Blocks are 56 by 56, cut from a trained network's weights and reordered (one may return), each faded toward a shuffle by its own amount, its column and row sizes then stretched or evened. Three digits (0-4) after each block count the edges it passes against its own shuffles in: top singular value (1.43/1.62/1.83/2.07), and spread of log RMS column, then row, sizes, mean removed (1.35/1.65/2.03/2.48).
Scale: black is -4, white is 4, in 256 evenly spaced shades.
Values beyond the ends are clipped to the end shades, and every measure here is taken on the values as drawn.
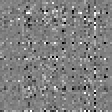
2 4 3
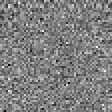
4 0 0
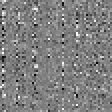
3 4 1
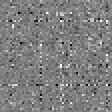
0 3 3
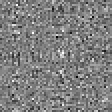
2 3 1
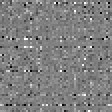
0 3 4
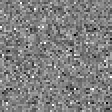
0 0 2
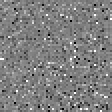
0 1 2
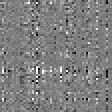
3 4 3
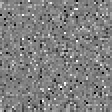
0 2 0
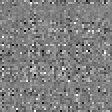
0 3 4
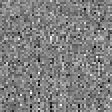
2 2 1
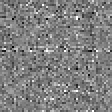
2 2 3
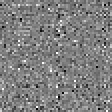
3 2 1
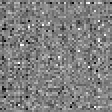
1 2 3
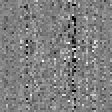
2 4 1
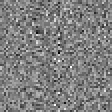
3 2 0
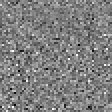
0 0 2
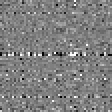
4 1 4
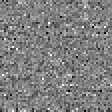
0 0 2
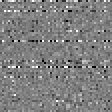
4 1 4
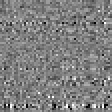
4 0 4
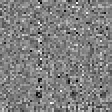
2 2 0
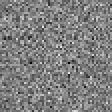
4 1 1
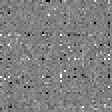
3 2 2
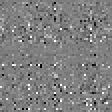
0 3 4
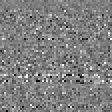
0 0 4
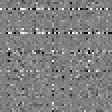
4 2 4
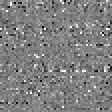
0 0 3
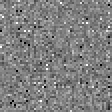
0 1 1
